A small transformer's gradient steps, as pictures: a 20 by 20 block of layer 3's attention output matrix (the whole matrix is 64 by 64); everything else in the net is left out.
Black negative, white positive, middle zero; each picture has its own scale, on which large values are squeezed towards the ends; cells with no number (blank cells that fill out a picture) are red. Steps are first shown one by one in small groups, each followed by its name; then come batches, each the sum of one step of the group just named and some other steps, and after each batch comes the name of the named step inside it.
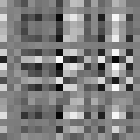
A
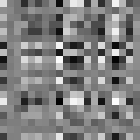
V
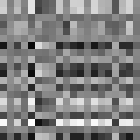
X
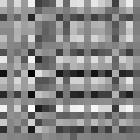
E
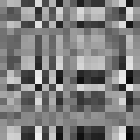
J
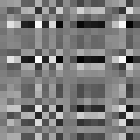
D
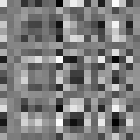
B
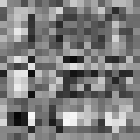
E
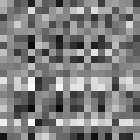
X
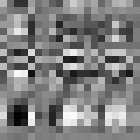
A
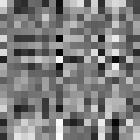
B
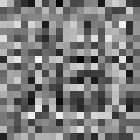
D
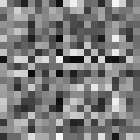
V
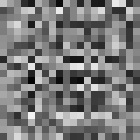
J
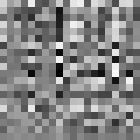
E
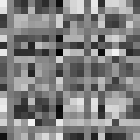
X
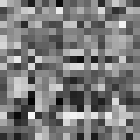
D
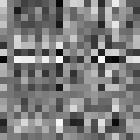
B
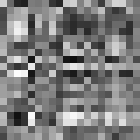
D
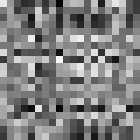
B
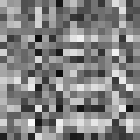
X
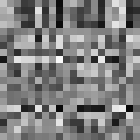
B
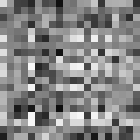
A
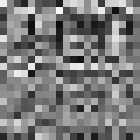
D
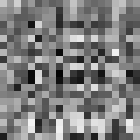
A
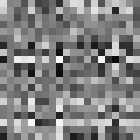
X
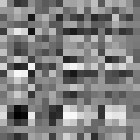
A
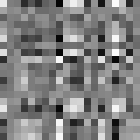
B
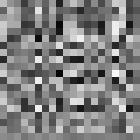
V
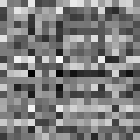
E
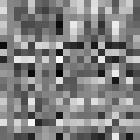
X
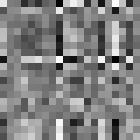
B
